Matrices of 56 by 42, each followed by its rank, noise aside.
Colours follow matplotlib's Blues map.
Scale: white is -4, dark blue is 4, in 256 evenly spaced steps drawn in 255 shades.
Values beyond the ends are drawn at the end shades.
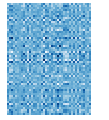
three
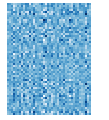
four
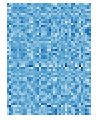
four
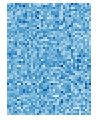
twelve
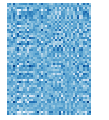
four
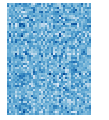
eight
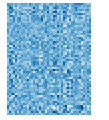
six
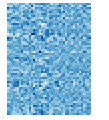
six
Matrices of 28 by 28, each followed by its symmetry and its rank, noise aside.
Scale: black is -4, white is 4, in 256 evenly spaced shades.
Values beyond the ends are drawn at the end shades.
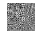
no symmetry, rank five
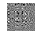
no symmetry, rank five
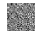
antisymmetric, rank six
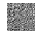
antisymmetric, rank four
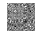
symmetric, rank five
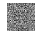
no symmetry, rank five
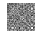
symmetric, rank four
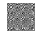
symmetric, rank four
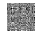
antisymmetric, rank four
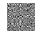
no symmetry, rank four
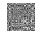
no symmetry, rank four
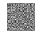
no symmetry, rank five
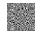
no symmetry, rank four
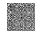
symmetric, rank five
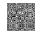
no symmetry, rank four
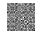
symmetric, rank five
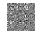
no symmetry, rank five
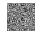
no symmetry, rank five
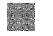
antisymmetric, rank four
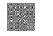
symmetric, rank four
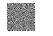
antisymmetric, rank four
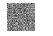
no symmetry, rank six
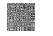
antisymmetric, rank six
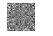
no symmetry, rank five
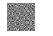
no symmetry, rank five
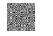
no symmetry, rank four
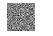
antisymmetric, rank six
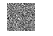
antisymmetric, rank six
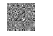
symmetric, rank four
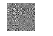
no symmetry, rank five
